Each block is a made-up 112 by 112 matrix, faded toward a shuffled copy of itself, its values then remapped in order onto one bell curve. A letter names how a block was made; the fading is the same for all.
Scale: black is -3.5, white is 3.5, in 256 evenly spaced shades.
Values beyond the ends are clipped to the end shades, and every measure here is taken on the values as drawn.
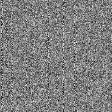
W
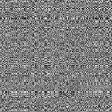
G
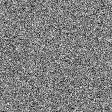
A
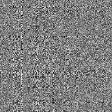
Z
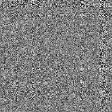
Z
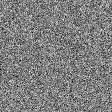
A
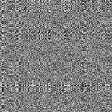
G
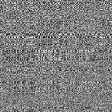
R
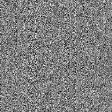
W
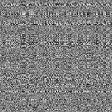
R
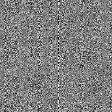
Z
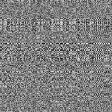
R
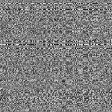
R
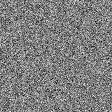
A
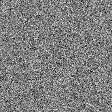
A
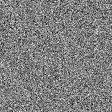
A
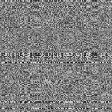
R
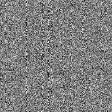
W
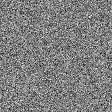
A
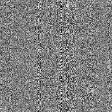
Z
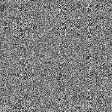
Z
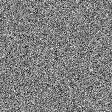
A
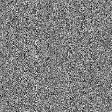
W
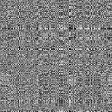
G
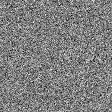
A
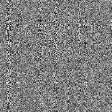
Z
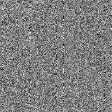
W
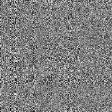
Z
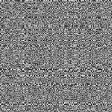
R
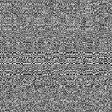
R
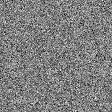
A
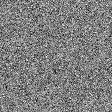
A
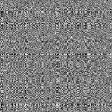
G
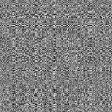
G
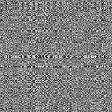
G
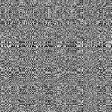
G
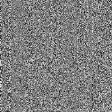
W
